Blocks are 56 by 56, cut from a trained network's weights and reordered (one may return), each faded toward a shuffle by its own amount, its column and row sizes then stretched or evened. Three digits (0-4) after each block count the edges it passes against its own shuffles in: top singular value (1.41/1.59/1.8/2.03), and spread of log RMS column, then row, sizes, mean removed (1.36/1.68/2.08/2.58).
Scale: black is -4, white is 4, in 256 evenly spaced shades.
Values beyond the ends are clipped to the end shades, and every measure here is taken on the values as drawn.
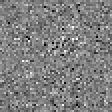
1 2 2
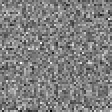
2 0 2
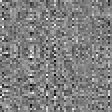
4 4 2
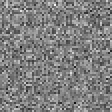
4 1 1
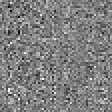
2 3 1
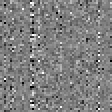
3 4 0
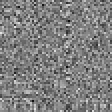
4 2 0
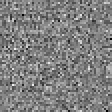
2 1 2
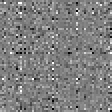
0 4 3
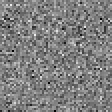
0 1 2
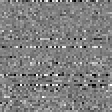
4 0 4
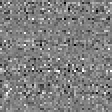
0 3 4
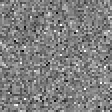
0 0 0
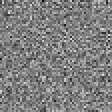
4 1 1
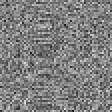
4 0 0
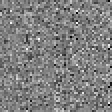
1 3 0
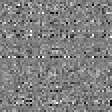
3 2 4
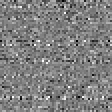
0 0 4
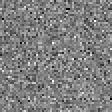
1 0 2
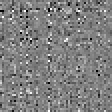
1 4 3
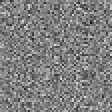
4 2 0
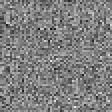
3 1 1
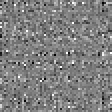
1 3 3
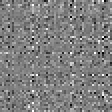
3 4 4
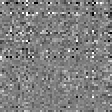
3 3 4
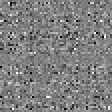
0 2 4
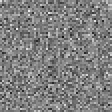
3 0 2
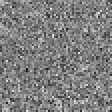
0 0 2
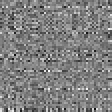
4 1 4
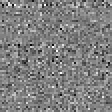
2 2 4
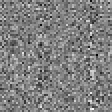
3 3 0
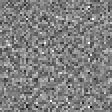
3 1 1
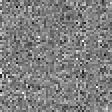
2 3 1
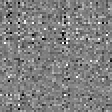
2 3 3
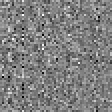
2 3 0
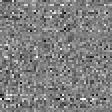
0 2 4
